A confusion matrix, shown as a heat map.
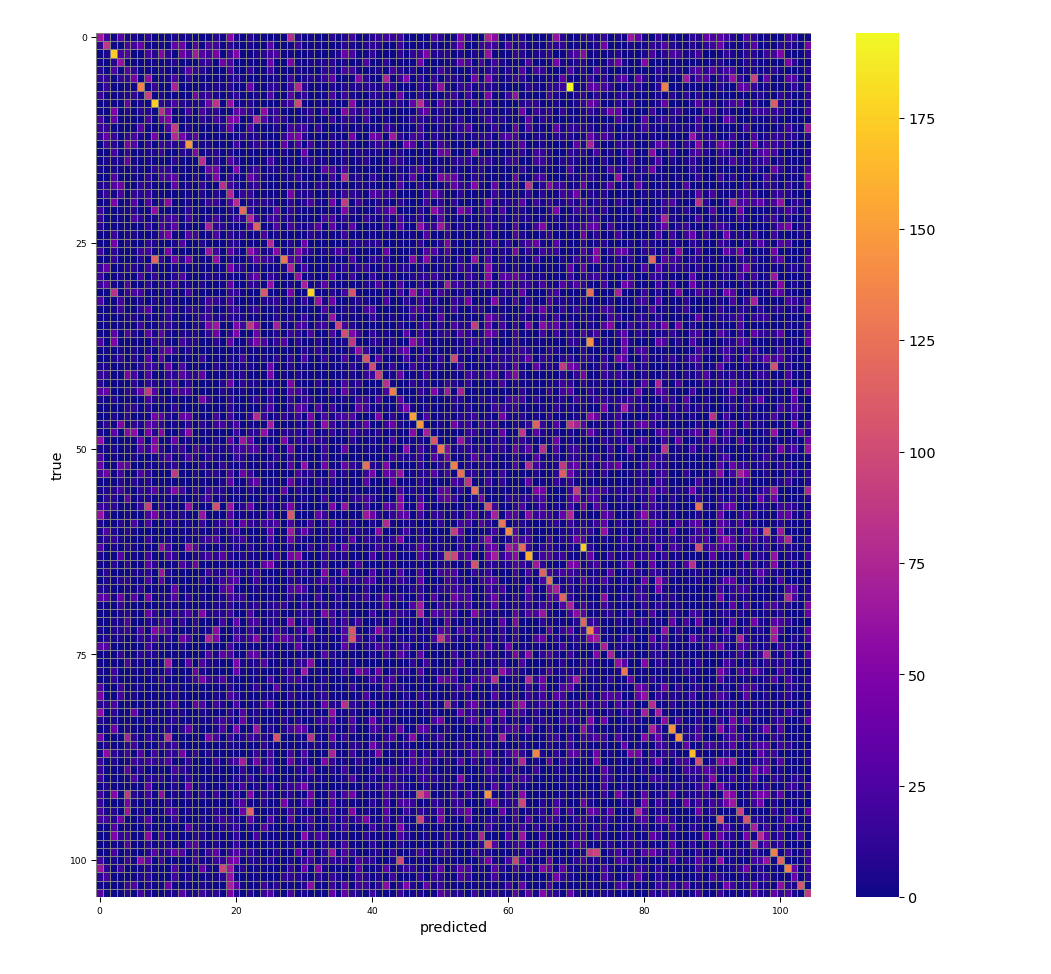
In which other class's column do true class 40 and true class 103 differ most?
99
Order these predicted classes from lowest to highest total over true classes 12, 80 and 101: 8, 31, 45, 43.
31, 45, 8, 43
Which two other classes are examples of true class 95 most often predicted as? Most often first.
91, 47
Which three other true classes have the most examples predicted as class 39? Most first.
52, 58, 95
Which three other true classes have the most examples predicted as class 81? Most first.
27, 84, 14
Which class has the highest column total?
57
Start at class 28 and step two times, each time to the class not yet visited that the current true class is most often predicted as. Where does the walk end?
88
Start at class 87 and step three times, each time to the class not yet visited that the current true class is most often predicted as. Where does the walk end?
70
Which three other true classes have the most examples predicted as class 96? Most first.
5, 98, 32
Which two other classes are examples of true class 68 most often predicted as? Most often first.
101, 74
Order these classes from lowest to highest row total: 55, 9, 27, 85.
9, 55, 27, 85
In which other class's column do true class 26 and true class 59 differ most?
16
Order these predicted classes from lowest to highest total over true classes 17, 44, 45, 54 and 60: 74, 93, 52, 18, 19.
18, 93, 19, 74, 52
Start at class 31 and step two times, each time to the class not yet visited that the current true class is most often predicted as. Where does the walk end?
37
